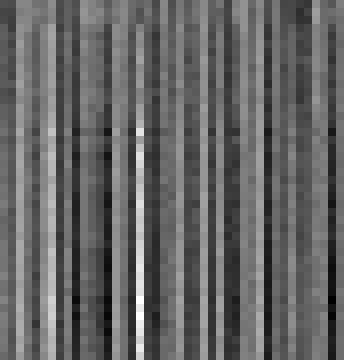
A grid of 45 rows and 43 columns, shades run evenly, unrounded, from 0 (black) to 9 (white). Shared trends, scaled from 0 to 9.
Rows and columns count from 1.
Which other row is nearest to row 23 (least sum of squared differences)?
16
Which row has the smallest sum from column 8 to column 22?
38
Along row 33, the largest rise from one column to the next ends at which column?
18
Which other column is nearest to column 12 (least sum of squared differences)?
21
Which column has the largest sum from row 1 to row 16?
7
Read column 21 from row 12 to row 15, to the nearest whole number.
4 4 4 4
